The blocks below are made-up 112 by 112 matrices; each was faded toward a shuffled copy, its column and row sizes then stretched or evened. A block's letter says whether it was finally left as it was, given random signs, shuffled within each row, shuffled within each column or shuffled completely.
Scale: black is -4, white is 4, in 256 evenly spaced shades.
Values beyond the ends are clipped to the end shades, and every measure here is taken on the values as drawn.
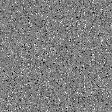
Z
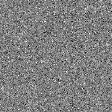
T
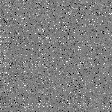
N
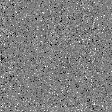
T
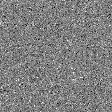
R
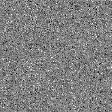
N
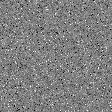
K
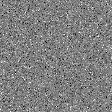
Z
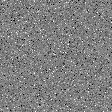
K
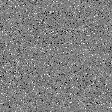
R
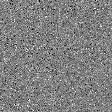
T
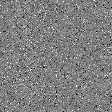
Z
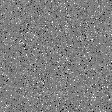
Z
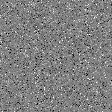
Z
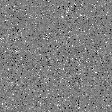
T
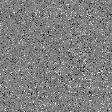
T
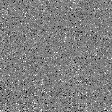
N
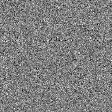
T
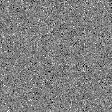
N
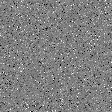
K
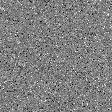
K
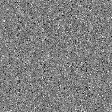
Z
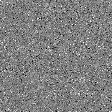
R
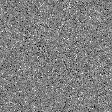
Z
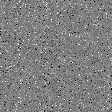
Z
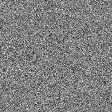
R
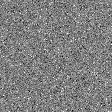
K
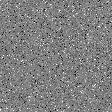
K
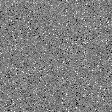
Z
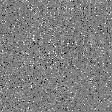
N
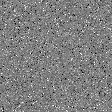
K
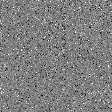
T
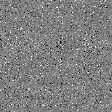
N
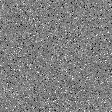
K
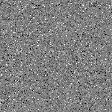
T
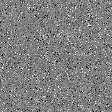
T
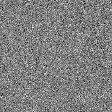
Z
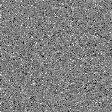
N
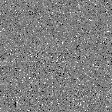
T
